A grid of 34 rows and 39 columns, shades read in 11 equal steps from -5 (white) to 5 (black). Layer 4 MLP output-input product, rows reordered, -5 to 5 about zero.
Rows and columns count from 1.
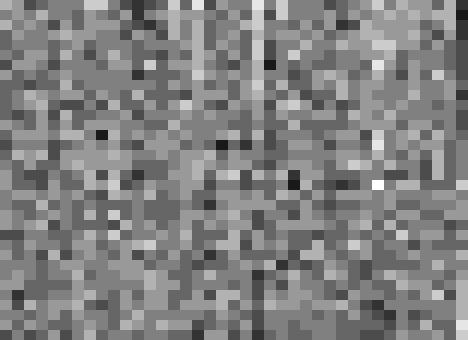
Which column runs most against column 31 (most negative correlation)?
14
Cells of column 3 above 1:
4
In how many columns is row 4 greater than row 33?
10
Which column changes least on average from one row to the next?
38
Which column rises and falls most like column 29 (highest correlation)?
7
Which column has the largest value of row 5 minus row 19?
39
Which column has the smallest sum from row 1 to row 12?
22
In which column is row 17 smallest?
30
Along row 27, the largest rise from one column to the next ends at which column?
24
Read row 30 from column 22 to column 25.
2 -1 0 -1
